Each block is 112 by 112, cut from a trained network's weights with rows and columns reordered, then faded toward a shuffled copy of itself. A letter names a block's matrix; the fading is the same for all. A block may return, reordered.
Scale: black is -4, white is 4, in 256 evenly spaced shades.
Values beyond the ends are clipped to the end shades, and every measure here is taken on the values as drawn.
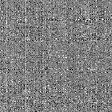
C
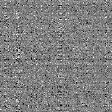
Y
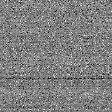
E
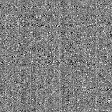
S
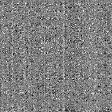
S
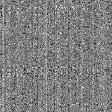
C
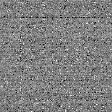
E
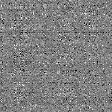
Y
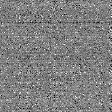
Y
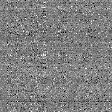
Y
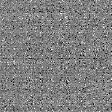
Y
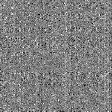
S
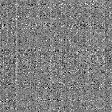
S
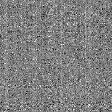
S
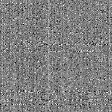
C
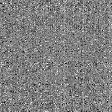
S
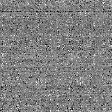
E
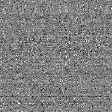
Y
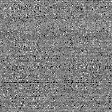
E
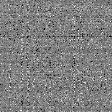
Y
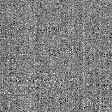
S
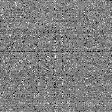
E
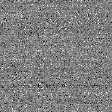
Y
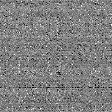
E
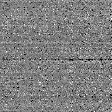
E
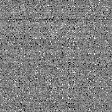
Y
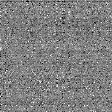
Y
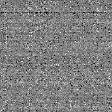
E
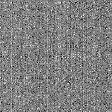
C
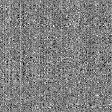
C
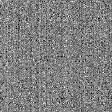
S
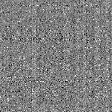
S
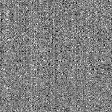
S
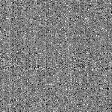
S
